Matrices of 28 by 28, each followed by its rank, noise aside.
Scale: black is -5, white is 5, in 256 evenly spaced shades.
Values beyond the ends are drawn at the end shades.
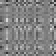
two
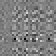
two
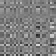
two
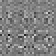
three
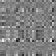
two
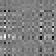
two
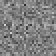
six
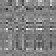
two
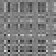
one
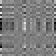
one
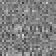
four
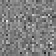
six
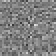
six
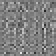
three
